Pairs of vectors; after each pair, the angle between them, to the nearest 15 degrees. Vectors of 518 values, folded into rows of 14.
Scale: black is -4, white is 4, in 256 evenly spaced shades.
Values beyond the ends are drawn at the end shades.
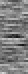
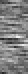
150 degrees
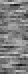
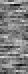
15 degrees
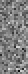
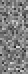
30 degrees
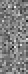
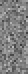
120 degrees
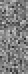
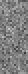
75 degrees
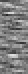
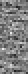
135 degrees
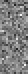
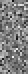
135 degrees
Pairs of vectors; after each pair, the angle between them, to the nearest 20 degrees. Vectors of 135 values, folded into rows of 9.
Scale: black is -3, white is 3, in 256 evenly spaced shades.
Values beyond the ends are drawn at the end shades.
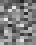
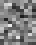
120 degrees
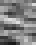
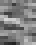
20 degrees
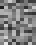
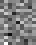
60 degrees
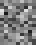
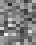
100 degrees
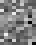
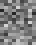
140 degrees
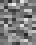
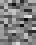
160 degrees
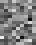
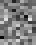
140 degrees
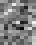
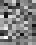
100 degrees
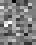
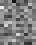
20 degrees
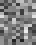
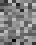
60 degrees
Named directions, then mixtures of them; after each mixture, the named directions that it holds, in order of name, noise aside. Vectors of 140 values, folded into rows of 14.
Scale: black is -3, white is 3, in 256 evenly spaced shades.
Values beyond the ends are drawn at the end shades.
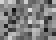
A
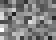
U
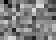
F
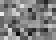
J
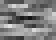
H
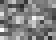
H, U.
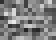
A, H.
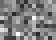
F, J, U.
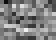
F, H.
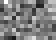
F.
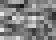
H, U.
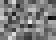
A, F, U.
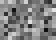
A.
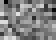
F, J.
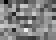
F, H, U.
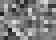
J.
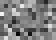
J.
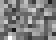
A, F.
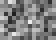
A, U.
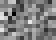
A, U.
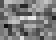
H, J.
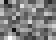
A, F, J.
